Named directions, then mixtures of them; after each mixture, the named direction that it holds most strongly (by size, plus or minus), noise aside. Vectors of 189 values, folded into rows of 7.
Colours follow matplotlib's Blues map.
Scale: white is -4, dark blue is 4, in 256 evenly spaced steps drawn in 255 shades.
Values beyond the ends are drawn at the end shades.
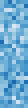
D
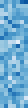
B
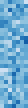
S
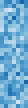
D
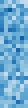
D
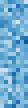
S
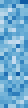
B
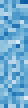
B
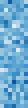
S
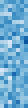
S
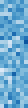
S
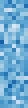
D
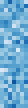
S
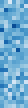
D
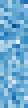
B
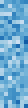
B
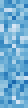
D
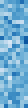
B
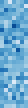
D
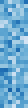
S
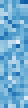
B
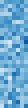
S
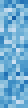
D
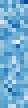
B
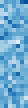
B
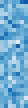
B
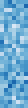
D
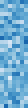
B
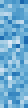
B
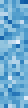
B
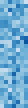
S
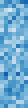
D
